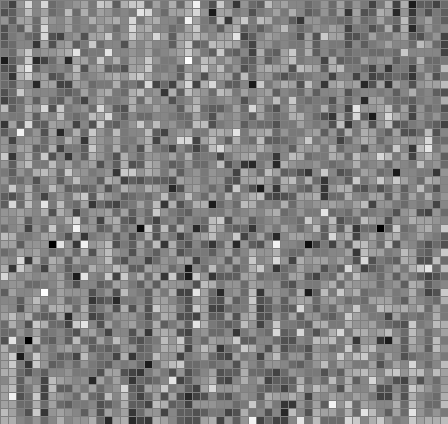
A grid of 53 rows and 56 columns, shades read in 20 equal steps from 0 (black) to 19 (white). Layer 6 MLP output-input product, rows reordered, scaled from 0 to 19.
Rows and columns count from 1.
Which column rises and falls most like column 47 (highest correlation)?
52
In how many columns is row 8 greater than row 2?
27
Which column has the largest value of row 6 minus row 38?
12
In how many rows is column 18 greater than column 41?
24
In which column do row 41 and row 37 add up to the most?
25
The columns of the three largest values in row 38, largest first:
32, 5, 56
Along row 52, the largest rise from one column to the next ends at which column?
37
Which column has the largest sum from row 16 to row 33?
46
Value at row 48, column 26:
11
